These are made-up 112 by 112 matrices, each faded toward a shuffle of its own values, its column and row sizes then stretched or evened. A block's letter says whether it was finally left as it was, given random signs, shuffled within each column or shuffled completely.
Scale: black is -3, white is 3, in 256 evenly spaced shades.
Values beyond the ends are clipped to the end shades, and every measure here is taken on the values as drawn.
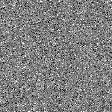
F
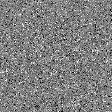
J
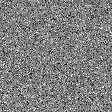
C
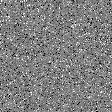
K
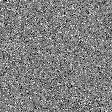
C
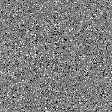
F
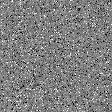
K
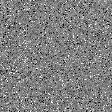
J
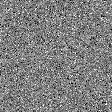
C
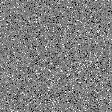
J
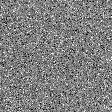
C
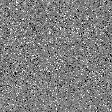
F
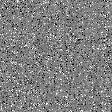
J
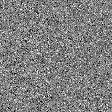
K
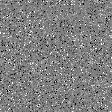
J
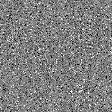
F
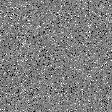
J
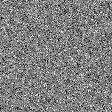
C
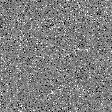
J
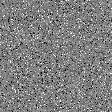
K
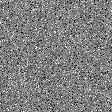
C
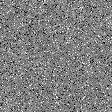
C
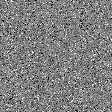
K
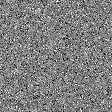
C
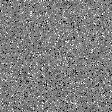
J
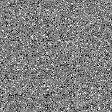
F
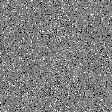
J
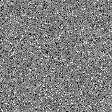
K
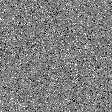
C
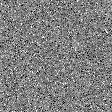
C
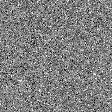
K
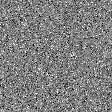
C
